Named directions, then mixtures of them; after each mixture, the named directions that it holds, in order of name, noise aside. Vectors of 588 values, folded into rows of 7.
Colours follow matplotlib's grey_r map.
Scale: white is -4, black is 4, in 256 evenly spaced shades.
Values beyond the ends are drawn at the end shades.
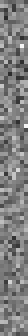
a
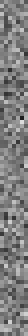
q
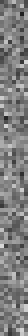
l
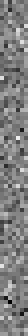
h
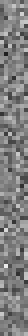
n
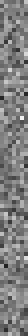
l, q.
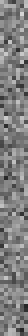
l.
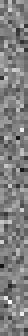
h.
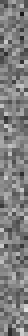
l.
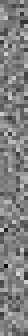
n.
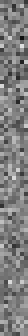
a, l.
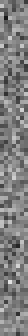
a, q.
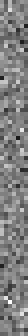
h.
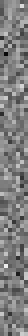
l, n.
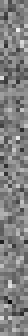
a, h.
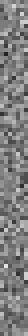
n.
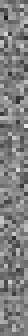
a, n.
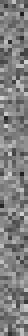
l.
